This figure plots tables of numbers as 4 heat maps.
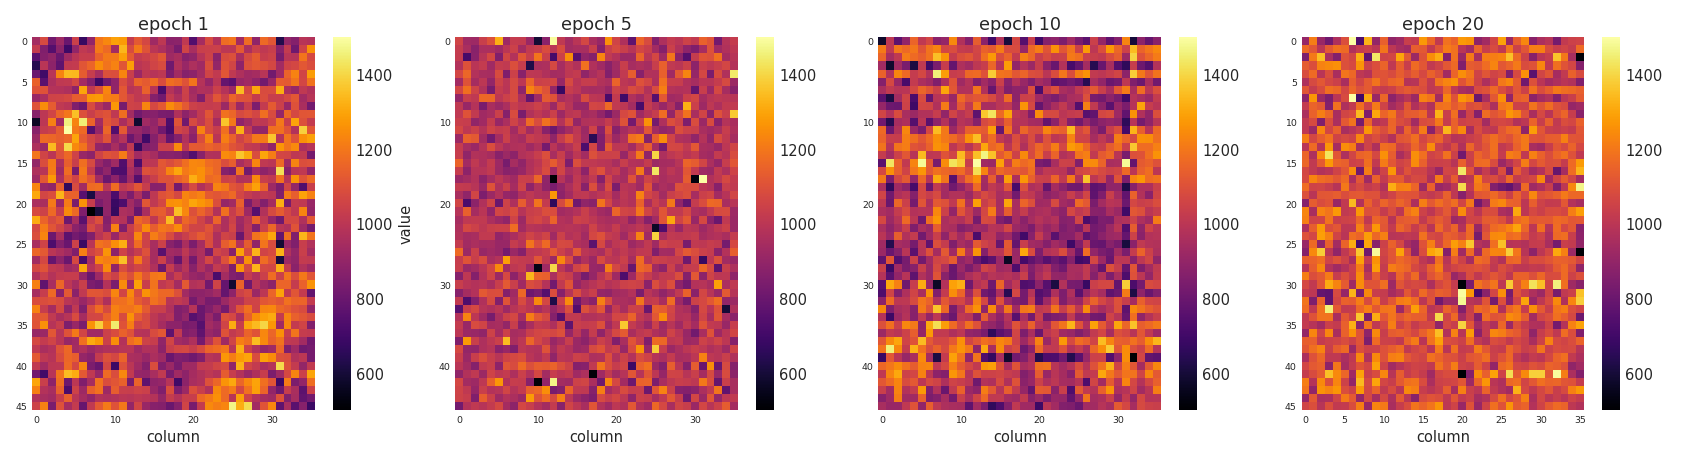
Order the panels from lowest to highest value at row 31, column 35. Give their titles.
epoch 1, epoch 10, epoch 5, epoch 20
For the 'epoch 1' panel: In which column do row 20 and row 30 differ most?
11
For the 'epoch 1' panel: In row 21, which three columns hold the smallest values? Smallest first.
7, 8, 10
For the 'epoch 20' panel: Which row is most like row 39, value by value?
28
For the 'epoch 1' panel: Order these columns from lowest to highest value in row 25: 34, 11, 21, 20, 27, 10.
20, 21, 34, 27, 10, 11
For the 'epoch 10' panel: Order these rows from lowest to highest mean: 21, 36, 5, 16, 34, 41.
5, 34, 36, 21, 41, 16
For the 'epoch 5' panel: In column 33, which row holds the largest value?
30
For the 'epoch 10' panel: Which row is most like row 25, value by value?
18
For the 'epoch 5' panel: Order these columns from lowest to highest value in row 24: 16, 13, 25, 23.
16, 13, 23, 25
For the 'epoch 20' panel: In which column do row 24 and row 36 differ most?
8
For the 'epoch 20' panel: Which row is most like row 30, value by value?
41
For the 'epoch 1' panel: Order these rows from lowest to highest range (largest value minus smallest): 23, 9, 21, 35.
23, 9, 35, 21
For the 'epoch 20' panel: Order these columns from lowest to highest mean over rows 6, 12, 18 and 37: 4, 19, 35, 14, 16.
19, 4, 16, 14, 35
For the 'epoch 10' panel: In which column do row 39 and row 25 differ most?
31
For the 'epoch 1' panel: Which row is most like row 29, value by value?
32
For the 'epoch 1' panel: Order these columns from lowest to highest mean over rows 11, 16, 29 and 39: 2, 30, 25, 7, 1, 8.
7, 8, 25, 1, 2, 30
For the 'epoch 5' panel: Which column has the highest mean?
23
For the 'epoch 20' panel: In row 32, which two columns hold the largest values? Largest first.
20, 35
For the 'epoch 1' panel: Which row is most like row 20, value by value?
16
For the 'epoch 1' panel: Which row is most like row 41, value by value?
4
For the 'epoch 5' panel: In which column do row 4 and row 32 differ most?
35
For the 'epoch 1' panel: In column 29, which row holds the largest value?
35
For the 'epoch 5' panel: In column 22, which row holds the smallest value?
40
